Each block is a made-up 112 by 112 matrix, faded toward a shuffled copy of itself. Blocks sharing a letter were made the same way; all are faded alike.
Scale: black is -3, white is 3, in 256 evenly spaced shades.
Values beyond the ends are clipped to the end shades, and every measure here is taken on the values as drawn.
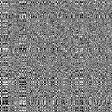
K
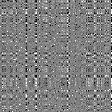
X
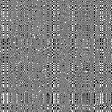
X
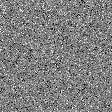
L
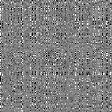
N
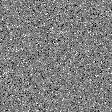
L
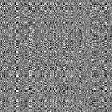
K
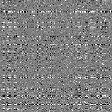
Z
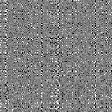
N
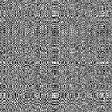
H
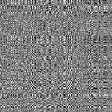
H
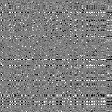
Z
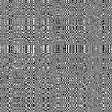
X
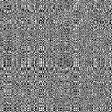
H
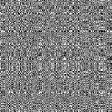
K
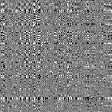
Z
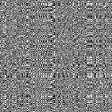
K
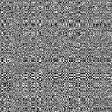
H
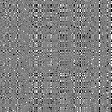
X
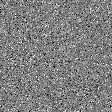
L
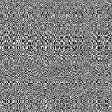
K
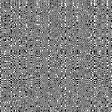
N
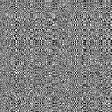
H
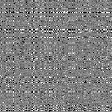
Z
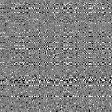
Z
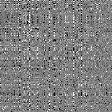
N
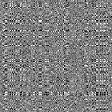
H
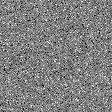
L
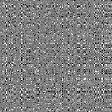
N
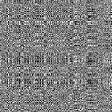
K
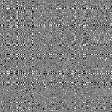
Z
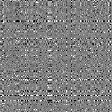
Z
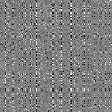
X
